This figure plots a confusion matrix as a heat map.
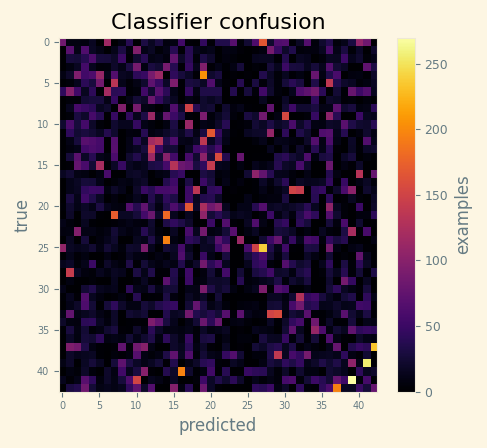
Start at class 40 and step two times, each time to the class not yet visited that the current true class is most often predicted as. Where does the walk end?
26
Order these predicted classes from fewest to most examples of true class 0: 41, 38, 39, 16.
38, 39, 16, 41
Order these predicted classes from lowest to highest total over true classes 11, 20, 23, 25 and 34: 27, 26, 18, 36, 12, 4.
18, 4, 12, 26, 36, 27
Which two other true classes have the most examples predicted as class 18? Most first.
32, 13
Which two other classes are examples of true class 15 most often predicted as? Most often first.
20, 5
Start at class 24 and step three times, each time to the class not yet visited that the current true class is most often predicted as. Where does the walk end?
7
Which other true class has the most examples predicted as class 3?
42
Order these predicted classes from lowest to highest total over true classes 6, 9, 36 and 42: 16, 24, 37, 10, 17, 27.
24, 16, 10, 17, 27, 37
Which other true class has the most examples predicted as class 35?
11
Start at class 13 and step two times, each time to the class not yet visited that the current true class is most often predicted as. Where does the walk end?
19
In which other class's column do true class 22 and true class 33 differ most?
28
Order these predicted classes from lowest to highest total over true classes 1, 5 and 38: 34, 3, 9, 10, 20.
9, 34, 20, 3, 10
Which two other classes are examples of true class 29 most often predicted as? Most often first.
38, 14
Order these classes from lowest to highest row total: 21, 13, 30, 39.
30, 13, 39, 21
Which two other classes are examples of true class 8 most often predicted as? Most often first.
17, 10
